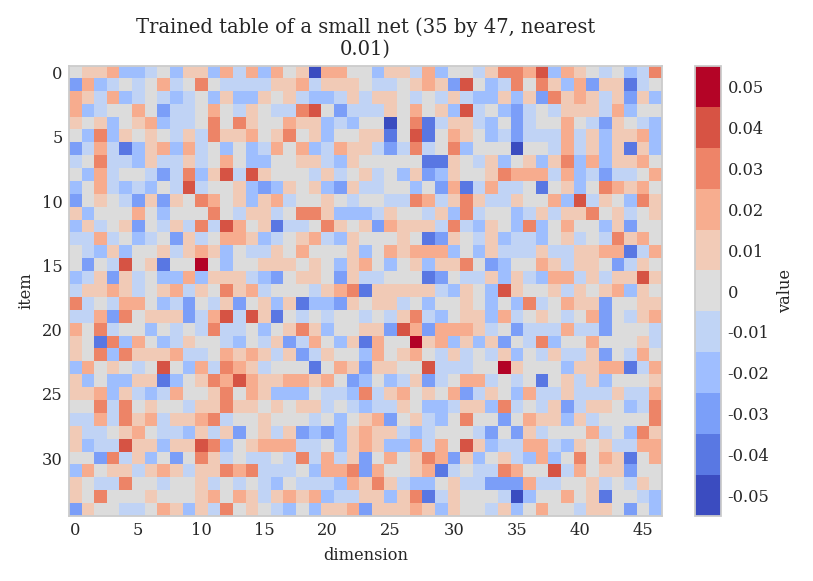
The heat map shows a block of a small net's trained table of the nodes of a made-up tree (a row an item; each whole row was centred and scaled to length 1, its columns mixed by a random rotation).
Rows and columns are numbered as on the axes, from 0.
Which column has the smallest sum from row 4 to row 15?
28
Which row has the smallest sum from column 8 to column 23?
18
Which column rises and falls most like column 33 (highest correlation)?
9
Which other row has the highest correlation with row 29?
15
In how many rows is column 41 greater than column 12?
11
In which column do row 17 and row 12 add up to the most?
12
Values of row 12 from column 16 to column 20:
-0.04 -0.01 -0.01 0 0.03
